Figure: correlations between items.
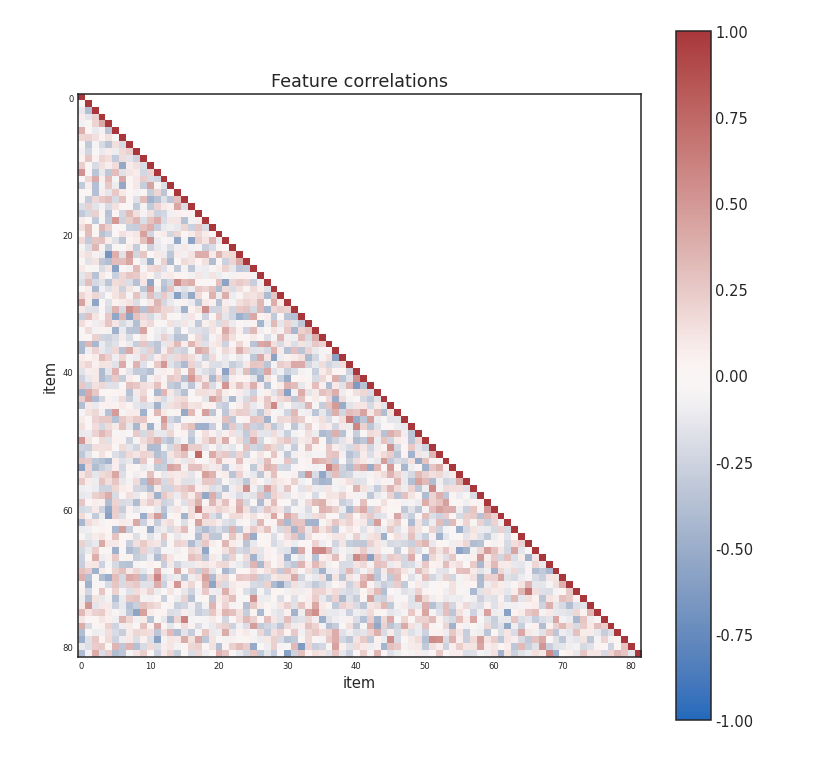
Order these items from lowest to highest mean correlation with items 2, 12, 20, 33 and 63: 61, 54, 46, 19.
61, 54, 19, 46
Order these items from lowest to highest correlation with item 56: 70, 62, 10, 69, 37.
37, 70, 62, 69, 10
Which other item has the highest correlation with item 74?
1
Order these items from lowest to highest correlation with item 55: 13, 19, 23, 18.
13, 23, 19, 18
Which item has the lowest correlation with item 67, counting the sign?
42
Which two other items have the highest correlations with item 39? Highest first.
47, 12
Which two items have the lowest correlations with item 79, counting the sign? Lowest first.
11, 0
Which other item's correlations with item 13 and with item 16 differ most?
10
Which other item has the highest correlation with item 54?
36
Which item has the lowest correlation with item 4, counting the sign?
23
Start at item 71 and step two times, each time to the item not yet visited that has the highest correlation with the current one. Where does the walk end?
27
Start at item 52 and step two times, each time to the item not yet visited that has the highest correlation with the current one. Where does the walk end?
60
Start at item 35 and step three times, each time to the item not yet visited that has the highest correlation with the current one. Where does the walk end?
75
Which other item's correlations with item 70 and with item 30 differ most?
41
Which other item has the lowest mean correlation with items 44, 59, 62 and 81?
64
